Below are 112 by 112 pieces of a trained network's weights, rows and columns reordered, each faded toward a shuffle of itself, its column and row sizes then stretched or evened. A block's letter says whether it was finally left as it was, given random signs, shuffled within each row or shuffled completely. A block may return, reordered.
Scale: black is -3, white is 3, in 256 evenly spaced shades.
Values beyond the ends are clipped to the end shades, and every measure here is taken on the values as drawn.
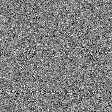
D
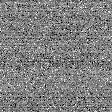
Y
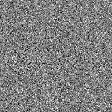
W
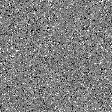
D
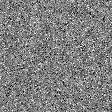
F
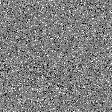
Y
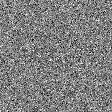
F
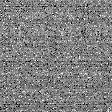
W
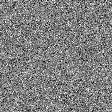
Y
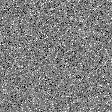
F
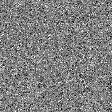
D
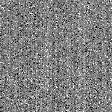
W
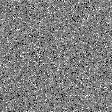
D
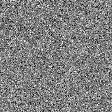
D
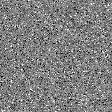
Y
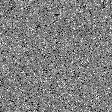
F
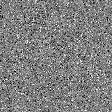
F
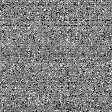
W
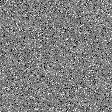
Y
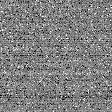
Y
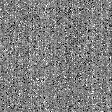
W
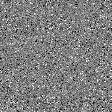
D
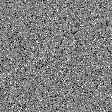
F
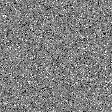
D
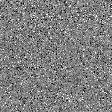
D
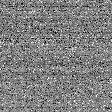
Y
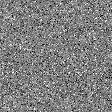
Y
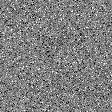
F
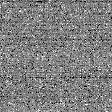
W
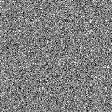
W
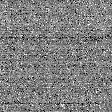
Y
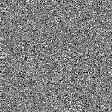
W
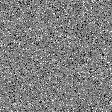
F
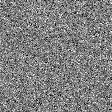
F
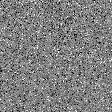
F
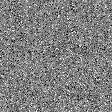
F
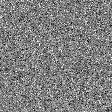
F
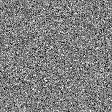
F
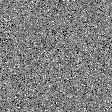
F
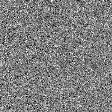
D
